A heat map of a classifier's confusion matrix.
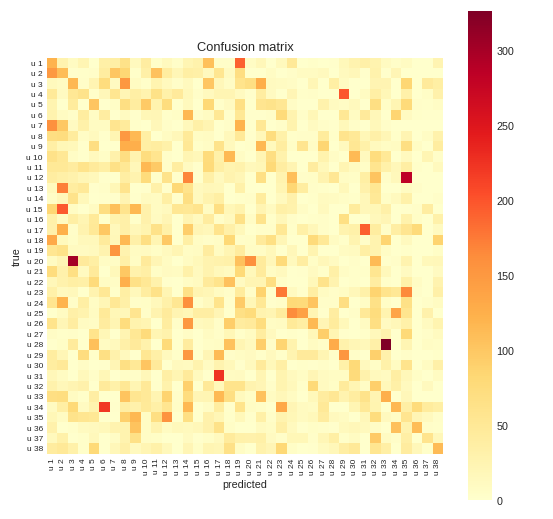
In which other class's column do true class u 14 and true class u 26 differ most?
u 18
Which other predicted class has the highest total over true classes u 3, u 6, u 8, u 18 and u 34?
u 14
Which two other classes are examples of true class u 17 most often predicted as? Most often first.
u 31, u 2
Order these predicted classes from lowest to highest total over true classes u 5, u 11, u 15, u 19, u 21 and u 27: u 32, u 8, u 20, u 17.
u 20, u 17, u 32, u 8
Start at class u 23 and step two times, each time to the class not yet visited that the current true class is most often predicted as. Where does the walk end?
u 12
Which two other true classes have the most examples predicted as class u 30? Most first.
u 10, u 31
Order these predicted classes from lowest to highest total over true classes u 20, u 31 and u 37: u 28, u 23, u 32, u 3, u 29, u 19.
u 29, u 28, u 23, u 19, u 32, u 3
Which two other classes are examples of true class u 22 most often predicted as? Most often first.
u 8, u 18
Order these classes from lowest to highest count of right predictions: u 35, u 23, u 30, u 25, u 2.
u 35, u 30, u 2, u 25, u 23
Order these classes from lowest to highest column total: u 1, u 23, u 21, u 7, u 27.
u 27, u 7, u 23, u 21, u 1
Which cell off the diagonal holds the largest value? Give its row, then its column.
u 28, u 33
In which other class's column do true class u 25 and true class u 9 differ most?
u 24
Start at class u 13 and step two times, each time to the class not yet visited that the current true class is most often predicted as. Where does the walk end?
u 1
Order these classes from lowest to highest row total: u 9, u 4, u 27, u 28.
u 27, u 4, u 9, u 28
